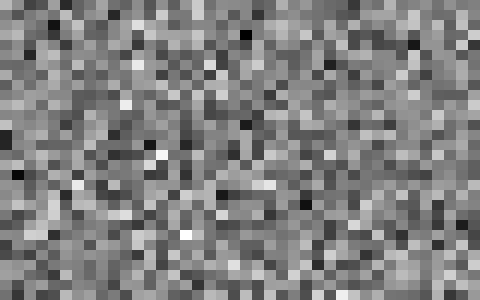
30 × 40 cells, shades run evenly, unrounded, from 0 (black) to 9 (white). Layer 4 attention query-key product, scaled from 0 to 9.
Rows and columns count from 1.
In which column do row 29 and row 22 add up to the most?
11
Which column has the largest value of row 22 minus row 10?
10
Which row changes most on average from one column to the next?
30
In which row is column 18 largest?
7
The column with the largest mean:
17
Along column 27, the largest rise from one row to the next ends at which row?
28
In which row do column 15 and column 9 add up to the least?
20
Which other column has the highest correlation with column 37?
23
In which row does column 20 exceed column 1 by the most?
14
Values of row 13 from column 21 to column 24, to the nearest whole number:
1 3 4 5
